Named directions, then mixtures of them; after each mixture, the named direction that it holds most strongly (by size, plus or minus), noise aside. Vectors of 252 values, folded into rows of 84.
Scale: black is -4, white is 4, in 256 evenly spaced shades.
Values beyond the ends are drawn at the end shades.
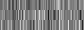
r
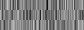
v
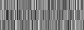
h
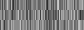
v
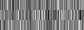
r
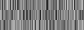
v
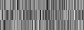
v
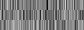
v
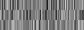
v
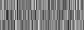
h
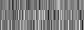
r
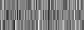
h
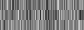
v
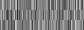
h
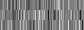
r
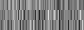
r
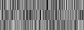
v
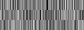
v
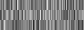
v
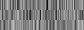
v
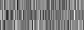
h
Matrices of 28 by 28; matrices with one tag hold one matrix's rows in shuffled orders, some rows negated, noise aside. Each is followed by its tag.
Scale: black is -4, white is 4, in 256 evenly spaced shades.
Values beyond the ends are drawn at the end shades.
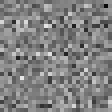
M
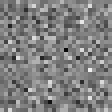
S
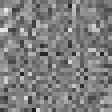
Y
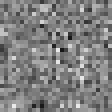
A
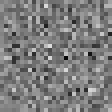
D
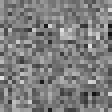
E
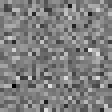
D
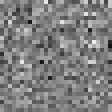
E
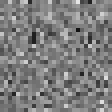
S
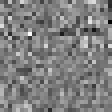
E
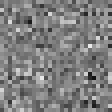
E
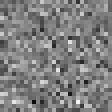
A
